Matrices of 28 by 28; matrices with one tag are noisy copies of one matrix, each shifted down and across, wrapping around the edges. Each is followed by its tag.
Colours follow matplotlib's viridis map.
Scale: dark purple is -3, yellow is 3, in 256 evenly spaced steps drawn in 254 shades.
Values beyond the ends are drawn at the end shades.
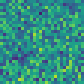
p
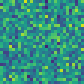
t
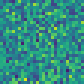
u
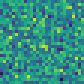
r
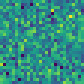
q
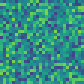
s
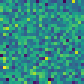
p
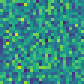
q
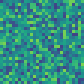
t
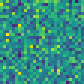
u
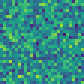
s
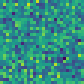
p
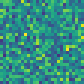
r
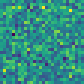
p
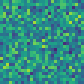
t
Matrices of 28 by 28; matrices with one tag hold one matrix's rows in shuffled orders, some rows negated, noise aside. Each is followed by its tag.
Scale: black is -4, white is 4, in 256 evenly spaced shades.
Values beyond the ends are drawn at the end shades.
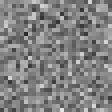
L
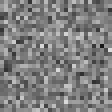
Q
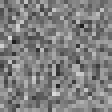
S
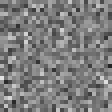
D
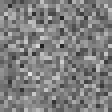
L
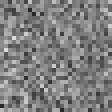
D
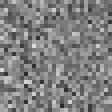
D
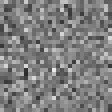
D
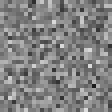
L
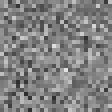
Q
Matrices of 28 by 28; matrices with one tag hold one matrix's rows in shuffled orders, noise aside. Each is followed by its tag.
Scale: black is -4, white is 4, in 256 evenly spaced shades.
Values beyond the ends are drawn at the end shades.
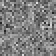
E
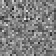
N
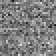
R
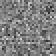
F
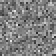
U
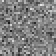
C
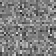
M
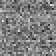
F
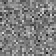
E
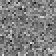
C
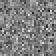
E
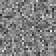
E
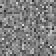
E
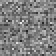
R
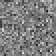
E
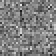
M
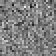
N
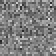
M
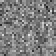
E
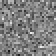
C
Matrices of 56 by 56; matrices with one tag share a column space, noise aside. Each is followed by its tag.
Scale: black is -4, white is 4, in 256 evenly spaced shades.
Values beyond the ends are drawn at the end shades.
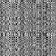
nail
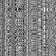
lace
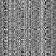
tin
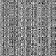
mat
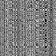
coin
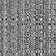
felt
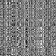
mat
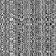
felt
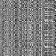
coin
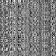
nail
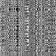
lace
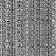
coin
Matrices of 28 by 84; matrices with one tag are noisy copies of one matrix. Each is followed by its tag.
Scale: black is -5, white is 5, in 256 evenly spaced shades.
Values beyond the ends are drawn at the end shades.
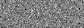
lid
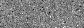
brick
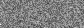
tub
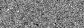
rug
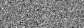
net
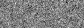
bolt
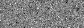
bolt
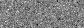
rug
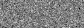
lid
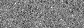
bolt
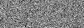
net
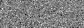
net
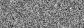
lid
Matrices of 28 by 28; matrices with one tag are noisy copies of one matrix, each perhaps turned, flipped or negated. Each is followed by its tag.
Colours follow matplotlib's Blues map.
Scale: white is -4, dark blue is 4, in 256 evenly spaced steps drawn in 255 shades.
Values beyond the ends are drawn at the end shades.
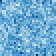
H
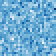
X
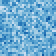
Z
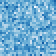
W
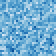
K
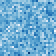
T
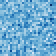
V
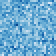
T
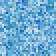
V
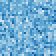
T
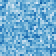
K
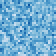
K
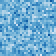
V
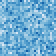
V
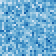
W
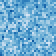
H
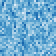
X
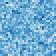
X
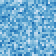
T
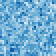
K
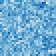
K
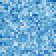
H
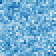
H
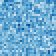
K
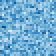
X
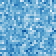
K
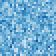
X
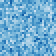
H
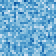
T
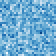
T
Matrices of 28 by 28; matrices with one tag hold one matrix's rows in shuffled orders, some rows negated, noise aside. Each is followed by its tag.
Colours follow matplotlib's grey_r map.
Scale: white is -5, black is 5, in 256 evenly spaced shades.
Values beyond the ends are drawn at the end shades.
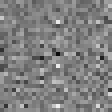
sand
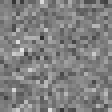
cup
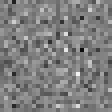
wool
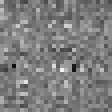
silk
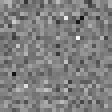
wool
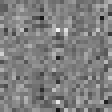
sand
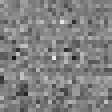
silk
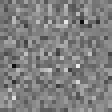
wool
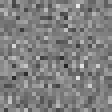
wool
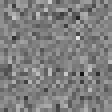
wool
